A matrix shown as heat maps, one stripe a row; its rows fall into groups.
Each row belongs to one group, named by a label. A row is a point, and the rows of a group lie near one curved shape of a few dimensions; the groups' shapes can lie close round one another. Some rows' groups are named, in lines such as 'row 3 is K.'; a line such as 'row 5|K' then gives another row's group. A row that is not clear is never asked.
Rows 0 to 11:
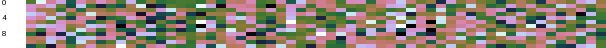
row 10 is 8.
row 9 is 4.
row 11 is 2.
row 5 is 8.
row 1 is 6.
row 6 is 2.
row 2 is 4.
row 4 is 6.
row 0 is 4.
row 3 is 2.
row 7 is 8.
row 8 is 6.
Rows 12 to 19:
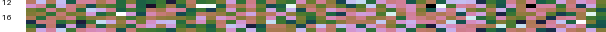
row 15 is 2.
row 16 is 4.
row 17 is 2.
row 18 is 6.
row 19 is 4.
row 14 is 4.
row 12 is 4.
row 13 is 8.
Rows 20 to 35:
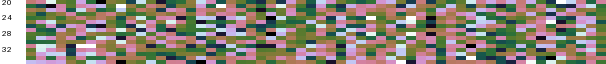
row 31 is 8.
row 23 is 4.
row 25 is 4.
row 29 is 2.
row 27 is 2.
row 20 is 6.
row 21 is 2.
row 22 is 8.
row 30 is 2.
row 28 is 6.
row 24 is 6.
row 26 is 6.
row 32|4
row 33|4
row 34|4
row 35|2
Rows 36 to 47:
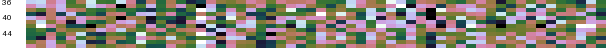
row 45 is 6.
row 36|2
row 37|2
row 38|8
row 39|6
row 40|8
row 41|4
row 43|2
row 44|6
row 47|8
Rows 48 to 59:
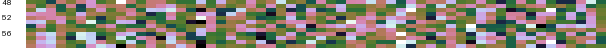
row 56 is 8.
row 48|2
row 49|4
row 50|4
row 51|8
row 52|8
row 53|2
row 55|4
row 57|8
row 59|2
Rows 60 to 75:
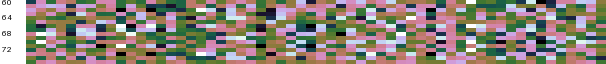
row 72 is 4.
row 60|4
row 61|4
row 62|8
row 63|8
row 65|2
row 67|8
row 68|4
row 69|6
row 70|4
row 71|8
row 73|8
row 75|4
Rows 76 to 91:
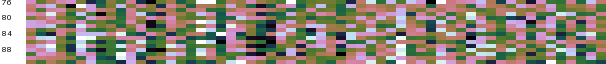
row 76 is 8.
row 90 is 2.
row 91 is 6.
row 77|8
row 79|6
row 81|8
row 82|8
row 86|6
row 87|8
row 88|6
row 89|8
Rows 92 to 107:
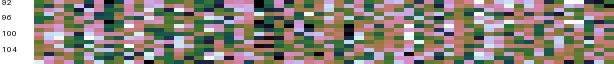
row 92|6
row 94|8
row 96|6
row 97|6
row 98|8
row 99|8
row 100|4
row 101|8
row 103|8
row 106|6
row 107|2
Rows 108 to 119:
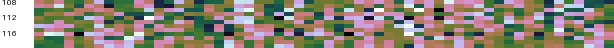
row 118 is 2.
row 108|6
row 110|6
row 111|4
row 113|6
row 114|2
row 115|4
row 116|4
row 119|2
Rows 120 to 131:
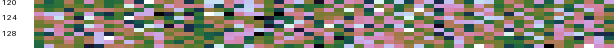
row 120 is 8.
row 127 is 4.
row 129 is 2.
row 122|6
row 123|6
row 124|8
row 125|4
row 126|8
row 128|6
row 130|2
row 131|4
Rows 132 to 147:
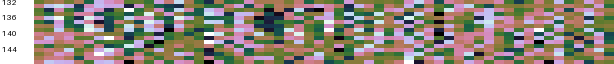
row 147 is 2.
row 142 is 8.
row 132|4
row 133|4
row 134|8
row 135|6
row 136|8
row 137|6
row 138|8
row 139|8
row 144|2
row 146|4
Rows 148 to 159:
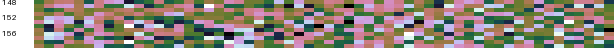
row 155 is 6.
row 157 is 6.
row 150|4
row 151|4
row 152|4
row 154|8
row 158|2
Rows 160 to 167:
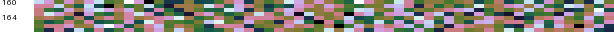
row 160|2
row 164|4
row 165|8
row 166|2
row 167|6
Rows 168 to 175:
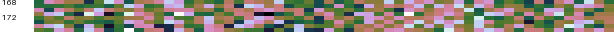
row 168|2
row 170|4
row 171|8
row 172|4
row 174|6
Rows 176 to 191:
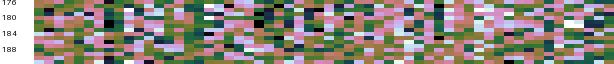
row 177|6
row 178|8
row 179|6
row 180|8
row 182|6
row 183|8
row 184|2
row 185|8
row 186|6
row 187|4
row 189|4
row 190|6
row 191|2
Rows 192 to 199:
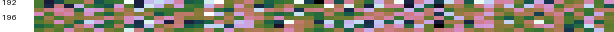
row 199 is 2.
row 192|8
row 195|8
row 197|8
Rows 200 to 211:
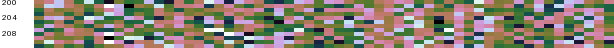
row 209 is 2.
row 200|6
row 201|2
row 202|4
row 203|2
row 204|8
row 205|6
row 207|8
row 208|2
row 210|2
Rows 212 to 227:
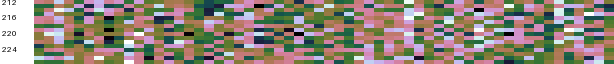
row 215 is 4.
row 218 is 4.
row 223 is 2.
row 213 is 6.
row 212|4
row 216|6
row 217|8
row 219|6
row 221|6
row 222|8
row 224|4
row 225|2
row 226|2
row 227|2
